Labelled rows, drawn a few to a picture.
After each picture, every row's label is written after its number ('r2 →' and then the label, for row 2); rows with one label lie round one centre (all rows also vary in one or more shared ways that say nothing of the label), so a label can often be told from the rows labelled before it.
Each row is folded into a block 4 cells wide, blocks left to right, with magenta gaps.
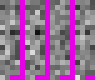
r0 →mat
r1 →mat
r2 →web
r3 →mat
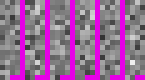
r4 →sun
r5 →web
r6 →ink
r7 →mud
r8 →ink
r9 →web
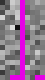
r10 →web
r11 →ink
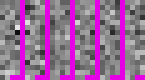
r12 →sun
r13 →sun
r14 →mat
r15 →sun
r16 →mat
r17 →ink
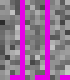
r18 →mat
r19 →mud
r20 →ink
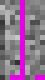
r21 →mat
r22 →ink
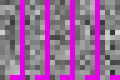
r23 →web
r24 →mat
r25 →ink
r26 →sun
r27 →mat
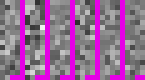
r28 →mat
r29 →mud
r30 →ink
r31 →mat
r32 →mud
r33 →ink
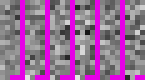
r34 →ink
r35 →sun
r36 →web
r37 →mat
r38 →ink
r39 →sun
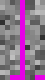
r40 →mud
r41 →web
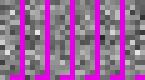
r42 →mat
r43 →mud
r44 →web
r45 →mud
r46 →mud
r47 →ink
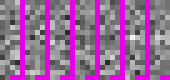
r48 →ink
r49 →sun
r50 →sun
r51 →mud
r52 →mud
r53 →mat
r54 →mat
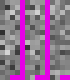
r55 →mat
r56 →mat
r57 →sun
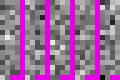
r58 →mat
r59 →ink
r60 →ink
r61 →sun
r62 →web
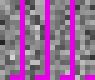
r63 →mud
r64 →web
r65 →ink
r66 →web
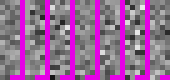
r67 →ink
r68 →ink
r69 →sun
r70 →mud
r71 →ink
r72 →sun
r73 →sun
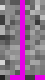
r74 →mud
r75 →web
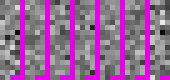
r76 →sun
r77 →mud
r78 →web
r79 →mud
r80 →ink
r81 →ink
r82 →mat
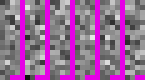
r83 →web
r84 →ink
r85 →web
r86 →mat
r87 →web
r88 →mud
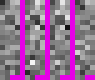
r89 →web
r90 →web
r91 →web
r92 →ink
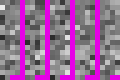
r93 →mud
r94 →mud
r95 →ink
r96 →mud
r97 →ink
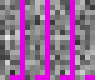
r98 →mat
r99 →web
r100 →mat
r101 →mud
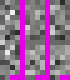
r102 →mat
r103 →mud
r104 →mud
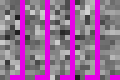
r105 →ink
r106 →mud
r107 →ink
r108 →web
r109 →mud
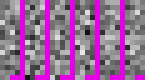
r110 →sun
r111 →ink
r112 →web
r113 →mat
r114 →mat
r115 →mat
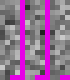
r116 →ink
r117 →sun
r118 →mat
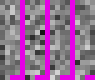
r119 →mat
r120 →sun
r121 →sun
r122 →sun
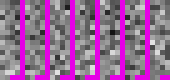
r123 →sun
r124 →sun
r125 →mud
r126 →ink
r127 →ink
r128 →sun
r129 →mat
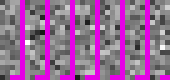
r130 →web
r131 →ink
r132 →sun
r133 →web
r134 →mud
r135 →web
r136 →sun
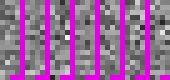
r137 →sun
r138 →sun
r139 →ink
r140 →web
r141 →mud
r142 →web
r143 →sun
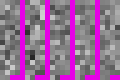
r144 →sun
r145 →sun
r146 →ink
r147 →ink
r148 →mud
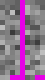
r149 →mat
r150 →mud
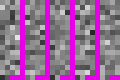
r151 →ink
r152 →sun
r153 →mat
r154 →sun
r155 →ink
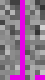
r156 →mat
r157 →mat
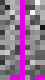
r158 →mat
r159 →web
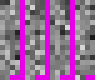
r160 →web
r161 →ink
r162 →mat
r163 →web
